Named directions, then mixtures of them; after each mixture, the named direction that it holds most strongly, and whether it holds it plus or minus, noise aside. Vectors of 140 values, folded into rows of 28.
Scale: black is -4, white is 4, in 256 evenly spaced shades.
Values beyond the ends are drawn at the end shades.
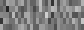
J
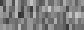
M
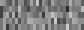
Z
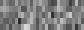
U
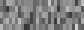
U, minus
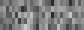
U, plus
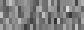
U, minus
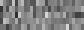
M, minus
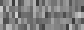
Z, minus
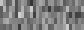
M, minus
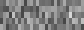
J, plus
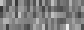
Z, plus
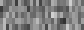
Z, plus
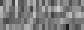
M, plus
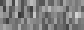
M, plus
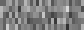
Z, minus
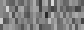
J, minus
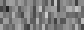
J, plus
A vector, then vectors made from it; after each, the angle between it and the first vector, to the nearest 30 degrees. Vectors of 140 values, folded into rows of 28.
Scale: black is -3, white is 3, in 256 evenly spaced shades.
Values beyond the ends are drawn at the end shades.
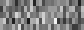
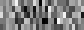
120 degrees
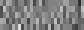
30 degrees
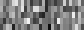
120 degrees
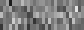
90 degrees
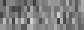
60 degrees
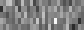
60 degrees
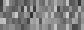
60 degrees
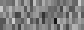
150 degrees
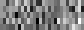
150 degrees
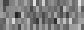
150 degrees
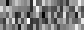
150 degrees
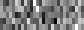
150 degrees
